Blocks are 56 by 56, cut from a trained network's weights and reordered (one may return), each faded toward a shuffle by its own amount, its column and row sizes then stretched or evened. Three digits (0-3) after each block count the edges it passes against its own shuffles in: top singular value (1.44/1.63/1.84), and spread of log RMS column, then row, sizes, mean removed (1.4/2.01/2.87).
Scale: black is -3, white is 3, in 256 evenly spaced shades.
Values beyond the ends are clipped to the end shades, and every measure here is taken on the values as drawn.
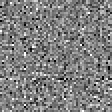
0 1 0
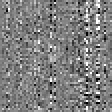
3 3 0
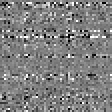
0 2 3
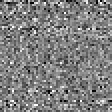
1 1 2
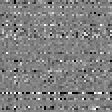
2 1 3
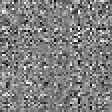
2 2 2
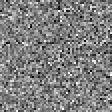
0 0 0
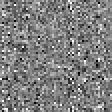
1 2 0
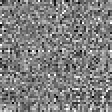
2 1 1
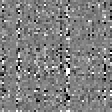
0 3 2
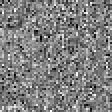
0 2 0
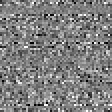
2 0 3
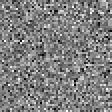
0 0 0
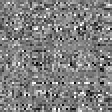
2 0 3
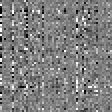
2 3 1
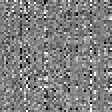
2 3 1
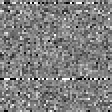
3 0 2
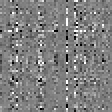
3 3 2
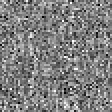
2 1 0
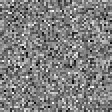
0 0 0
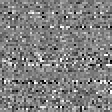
1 0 3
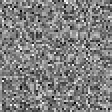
2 1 0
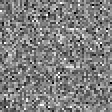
0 0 0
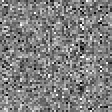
1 2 0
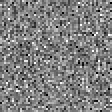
0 0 0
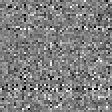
1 1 2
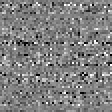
0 0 3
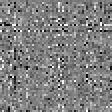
2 2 2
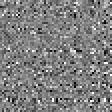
1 2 2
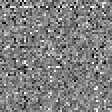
0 1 1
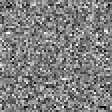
0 0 1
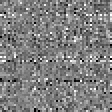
1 2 2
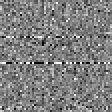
3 0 2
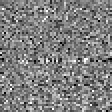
2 0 2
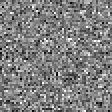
0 0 1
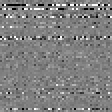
3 0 3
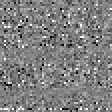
0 1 2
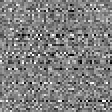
3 0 3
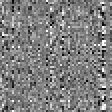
3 3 0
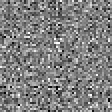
3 2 1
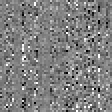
0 3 0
